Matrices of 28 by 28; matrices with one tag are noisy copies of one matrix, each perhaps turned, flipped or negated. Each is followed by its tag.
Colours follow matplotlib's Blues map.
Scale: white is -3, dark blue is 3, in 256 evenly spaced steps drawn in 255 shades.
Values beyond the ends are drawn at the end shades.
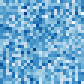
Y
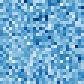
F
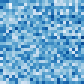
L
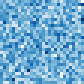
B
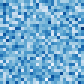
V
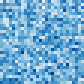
Y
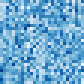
Y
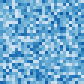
B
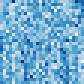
L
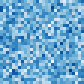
B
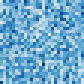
Y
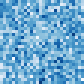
Y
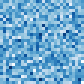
F
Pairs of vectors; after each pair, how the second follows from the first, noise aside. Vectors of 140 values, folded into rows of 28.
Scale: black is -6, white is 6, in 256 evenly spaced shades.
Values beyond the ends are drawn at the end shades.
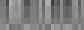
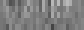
negated, partly zeroed.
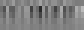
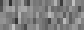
shuffled.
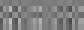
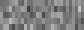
shuffled.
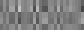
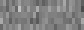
partly zeroed.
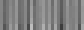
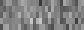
shuffled.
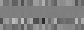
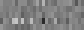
partly zeroed.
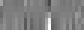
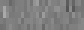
wrapped around, partly zeroed.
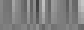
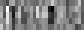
wrapped around, negated, scaled up.
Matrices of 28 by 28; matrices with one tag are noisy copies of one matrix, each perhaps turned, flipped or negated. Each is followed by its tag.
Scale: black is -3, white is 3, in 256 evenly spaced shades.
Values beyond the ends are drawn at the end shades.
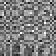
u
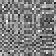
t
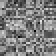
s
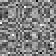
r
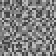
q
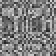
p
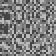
u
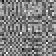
t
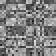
s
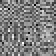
t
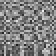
u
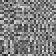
t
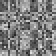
s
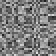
r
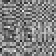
t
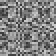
r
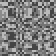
r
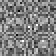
r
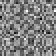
q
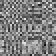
t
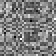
p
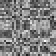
s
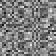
r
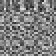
u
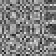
u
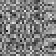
u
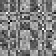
s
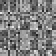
s
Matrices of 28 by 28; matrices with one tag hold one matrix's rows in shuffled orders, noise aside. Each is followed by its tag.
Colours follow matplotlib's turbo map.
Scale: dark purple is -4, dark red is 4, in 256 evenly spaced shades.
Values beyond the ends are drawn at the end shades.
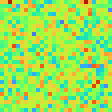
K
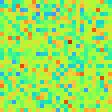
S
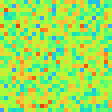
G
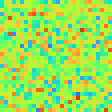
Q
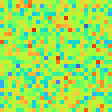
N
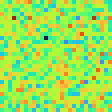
N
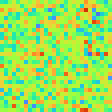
K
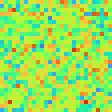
K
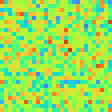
N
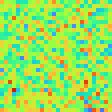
K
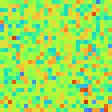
K
